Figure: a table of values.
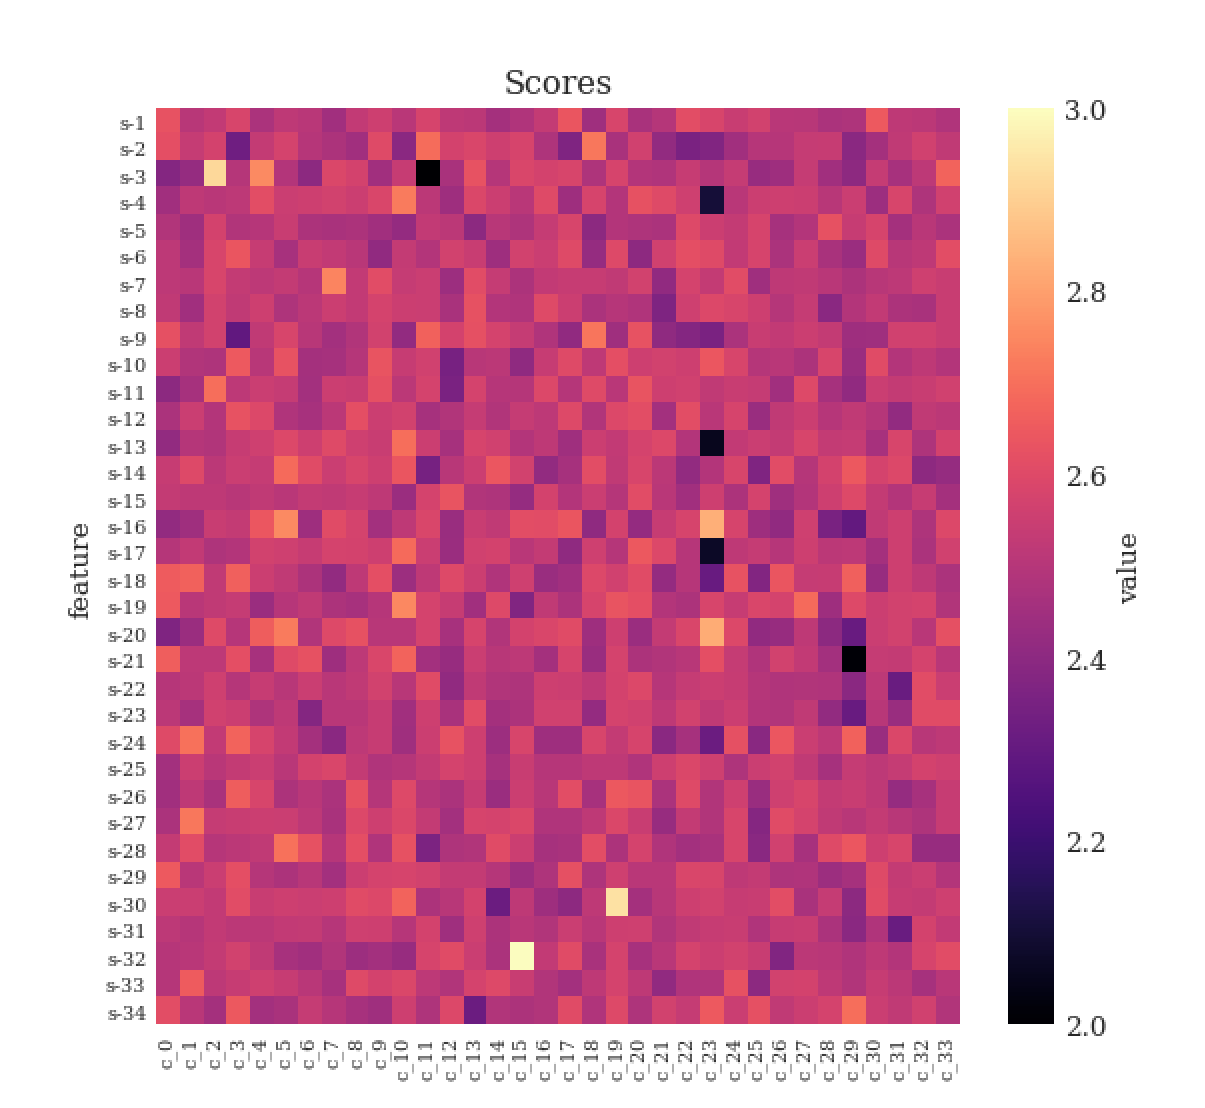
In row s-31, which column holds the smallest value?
c_31
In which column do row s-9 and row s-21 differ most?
c_29
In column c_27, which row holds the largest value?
s-19
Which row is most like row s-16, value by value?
s-20
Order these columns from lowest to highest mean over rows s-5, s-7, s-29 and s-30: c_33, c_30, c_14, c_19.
c_14, c_33, c_30, c_19
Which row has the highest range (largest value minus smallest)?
s-3
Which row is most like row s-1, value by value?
s-29
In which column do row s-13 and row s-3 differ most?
c_11
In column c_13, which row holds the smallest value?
s-34
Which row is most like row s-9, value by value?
s-2
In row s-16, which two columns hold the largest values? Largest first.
c_23, c_5
